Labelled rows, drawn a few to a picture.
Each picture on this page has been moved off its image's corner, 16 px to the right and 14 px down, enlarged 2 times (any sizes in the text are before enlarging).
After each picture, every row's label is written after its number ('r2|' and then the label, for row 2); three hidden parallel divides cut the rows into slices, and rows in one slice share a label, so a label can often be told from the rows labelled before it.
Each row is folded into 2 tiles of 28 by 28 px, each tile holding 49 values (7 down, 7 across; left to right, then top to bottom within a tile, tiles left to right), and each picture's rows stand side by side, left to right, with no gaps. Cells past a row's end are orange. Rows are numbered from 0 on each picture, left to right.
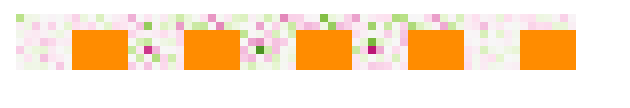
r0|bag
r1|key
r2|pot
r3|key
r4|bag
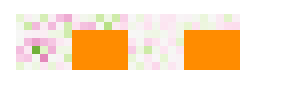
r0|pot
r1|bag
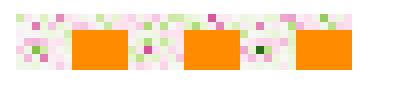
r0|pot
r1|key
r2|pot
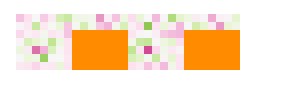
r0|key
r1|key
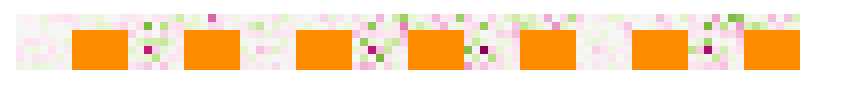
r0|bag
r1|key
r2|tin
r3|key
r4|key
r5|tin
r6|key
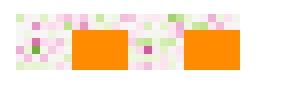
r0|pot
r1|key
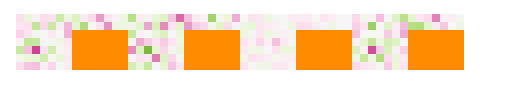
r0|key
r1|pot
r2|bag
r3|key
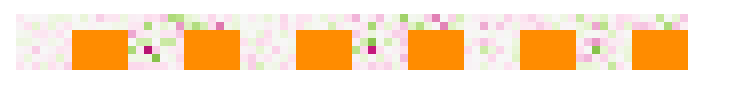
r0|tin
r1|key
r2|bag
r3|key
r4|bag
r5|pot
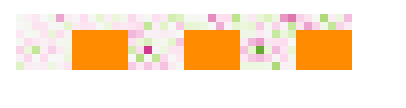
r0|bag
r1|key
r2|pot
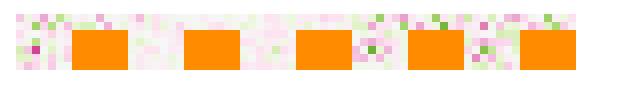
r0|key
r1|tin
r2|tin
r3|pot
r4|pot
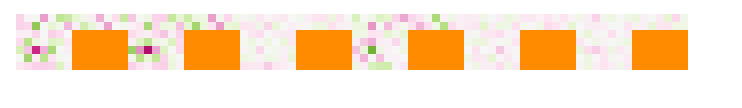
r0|key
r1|key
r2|tin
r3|pot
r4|tin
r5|tin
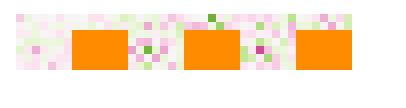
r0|tin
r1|pot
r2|key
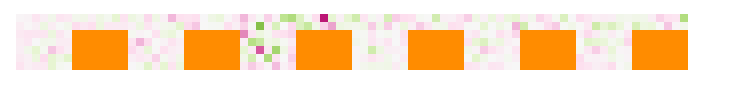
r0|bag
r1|bag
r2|key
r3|bag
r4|tin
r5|tin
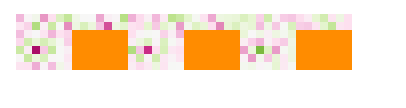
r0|key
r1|key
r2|pot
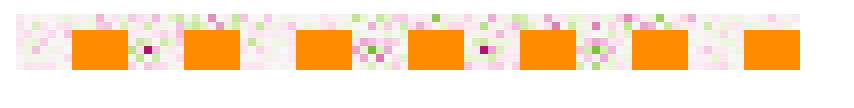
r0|tin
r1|key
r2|tin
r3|pot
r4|key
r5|pot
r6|tin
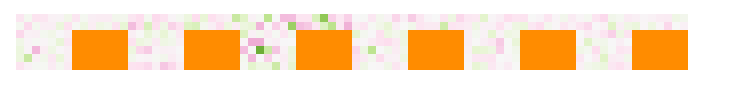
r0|tin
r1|tin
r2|pot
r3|bag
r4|bag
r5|tin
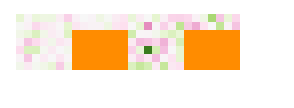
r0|bag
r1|pot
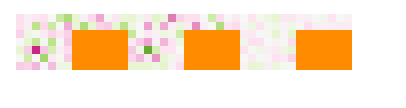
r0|key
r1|pot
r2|bag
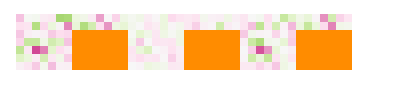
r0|key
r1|bag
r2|key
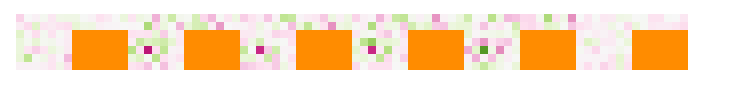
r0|tin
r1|key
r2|key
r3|key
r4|pot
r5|tin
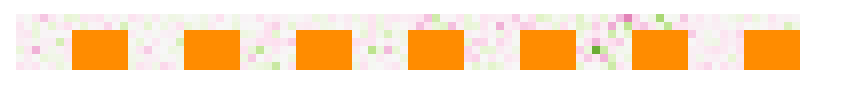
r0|tin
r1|tin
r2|bag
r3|bag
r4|bag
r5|pot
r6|tin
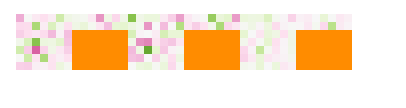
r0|key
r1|pot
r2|bag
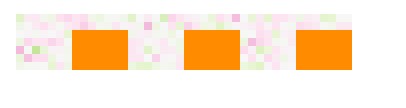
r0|bag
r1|bag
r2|bag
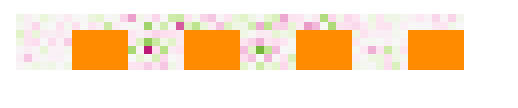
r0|bag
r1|key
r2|pot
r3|tin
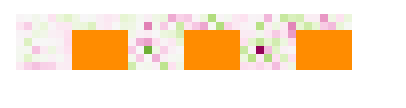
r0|tin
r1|pot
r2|key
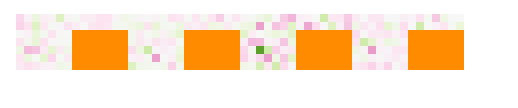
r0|tin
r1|bag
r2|pot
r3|tin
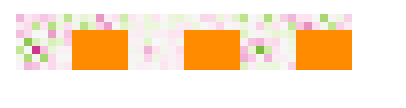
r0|key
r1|tin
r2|pot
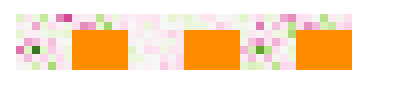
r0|pot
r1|tin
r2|pot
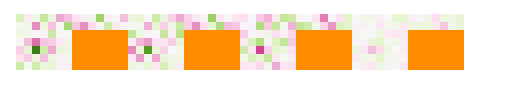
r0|pot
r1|pot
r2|key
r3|tin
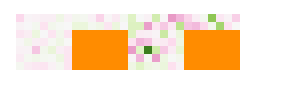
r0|tin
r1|pot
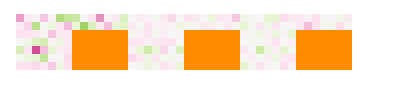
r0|key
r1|bag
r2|bag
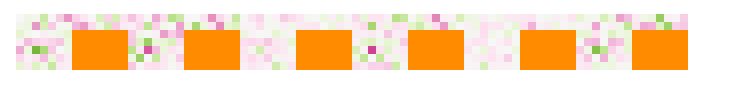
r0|pot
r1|key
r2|bag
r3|key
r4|bag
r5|pot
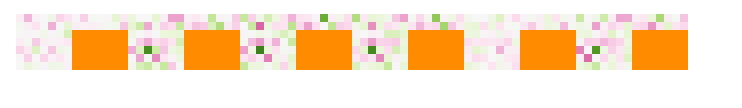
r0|bag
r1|pot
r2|pot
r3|pot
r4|bag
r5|pot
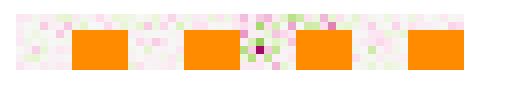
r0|tin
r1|bag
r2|key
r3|bag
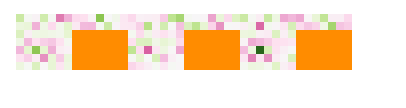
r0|pot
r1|key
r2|pot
